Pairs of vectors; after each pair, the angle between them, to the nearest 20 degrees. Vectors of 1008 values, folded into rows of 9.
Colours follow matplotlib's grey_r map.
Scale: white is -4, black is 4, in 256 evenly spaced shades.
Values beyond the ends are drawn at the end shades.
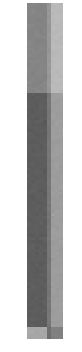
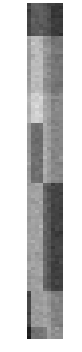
120 degrees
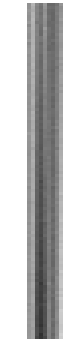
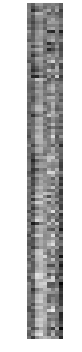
140 degrees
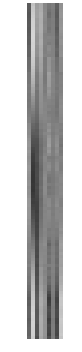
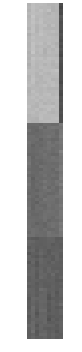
80 degrees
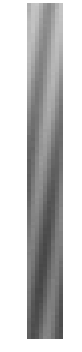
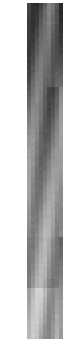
160 degrees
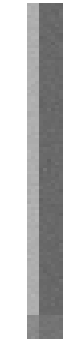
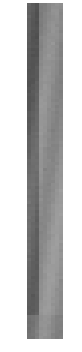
160 degrees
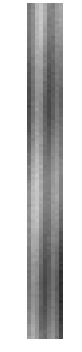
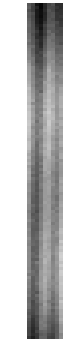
140 degrees
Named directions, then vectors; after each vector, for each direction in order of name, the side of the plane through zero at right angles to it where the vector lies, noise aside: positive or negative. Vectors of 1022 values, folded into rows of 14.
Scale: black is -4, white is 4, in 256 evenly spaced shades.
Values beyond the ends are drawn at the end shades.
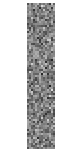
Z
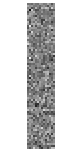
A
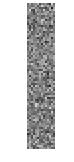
negative, positive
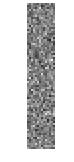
negative, negative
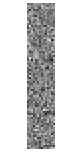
positive, positive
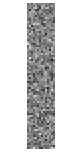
positive, positive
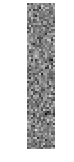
positive, positive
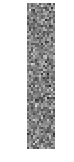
negative, positive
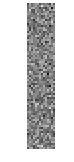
negative, positive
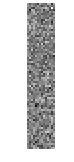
positive, negative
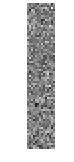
positive, negative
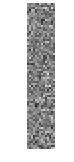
positive, negative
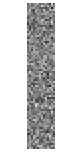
negative, positive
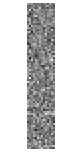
negative, negative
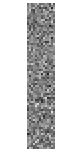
negative, positive
